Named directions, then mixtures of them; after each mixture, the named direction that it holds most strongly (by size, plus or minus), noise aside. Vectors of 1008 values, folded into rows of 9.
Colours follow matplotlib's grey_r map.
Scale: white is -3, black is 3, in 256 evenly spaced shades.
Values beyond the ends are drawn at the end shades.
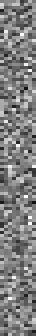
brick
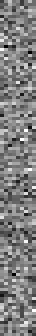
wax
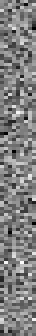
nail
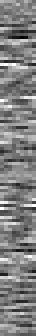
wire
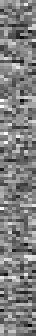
wire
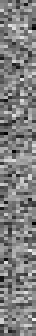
nail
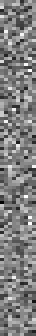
brick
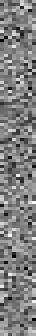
brick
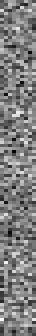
nail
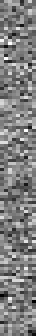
wax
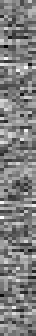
wire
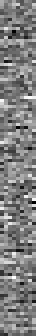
wire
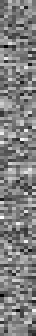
wax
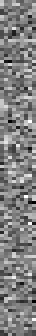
brick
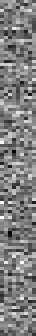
nail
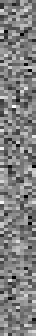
brick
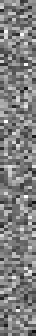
brick
